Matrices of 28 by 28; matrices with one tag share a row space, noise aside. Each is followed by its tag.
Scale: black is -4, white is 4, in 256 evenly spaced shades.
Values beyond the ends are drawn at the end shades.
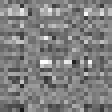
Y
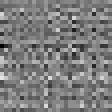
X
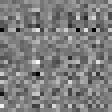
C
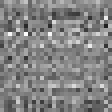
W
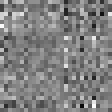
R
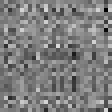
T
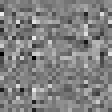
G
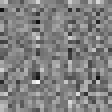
C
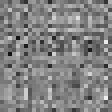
W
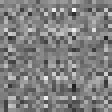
T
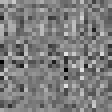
R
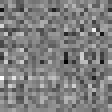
R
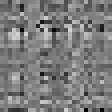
Y
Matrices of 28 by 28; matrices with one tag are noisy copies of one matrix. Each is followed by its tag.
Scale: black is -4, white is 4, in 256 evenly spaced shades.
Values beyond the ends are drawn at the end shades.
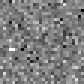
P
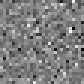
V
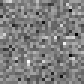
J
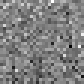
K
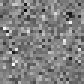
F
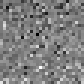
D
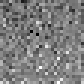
D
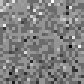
K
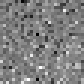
D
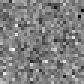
P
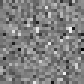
V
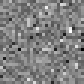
V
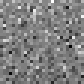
K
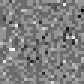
P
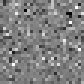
F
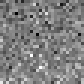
D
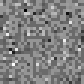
F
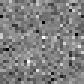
J
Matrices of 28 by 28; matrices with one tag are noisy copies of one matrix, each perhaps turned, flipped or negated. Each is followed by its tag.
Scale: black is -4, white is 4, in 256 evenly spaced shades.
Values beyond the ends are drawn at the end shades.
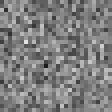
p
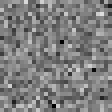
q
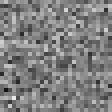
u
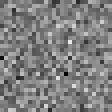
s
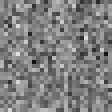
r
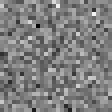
s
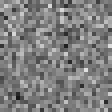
p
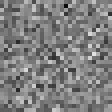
s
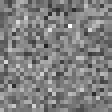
p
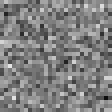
u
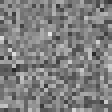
u
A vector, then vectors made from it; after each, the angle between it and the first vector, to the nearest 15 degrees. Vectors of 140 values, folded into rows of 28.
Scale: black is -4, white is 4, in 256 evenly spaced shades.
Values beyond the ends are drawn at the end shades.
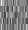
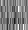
60 degrees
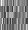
15 degrees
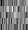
150 degrees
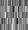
120 degrees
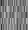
150 degrees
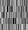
75 degrees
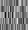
75 degrees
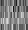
120 degrees
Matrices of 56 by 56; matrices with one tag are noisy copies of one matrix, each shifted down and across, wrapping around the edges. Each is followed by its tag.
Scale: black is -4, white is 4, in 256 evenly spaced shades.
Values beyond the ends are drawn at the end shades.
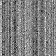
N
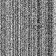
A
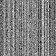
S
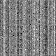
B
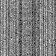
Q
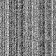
N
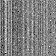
S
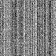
N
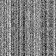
N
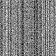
Q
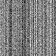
Q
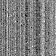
A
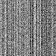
S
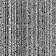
S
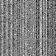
S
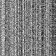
A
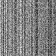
Q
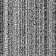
A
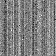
B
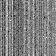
S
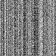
A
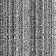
N
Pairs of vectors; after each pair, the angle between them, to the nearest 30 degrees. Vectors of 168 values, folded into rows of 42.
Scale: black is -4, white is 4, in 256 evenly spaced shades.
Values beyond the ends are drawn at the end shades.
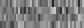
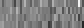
120 degrees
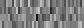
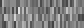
90 degrees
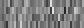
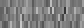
30 degrees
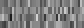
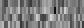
60 degrees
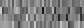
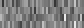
90 degrees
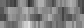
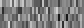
90 degrees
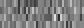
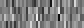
60 degrees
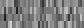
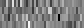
90 degrees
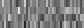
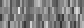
60 degrees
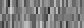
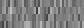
30 degrees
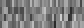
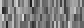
120 degrees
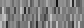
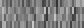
90 degrees
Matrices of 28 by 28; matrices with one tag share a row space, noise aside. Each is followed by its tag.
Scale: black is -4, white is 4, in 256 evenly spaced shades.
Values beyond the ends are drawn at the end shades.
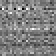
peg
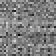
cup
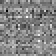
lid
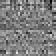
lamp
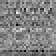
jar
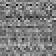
lamp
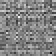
lamp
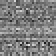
jar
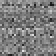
peg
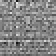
jar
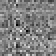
jar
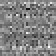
jar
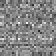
lid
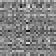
jar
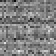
cup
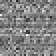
jar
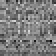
lamp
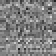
lamp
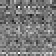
lamp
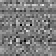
jar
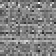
lid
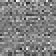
jar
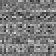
cup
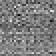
peg
